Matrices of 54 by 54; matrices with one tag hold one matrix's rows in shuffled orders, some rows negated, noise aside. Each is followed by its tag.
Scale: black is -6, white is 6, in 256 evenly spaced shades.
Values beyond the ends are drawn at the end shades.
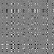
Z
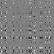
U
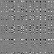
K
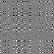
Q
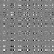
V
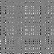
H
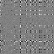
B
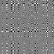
Z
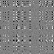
Q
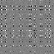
U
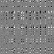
K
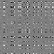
V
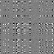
Q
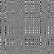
H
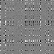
H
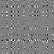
Z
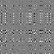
U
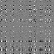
U
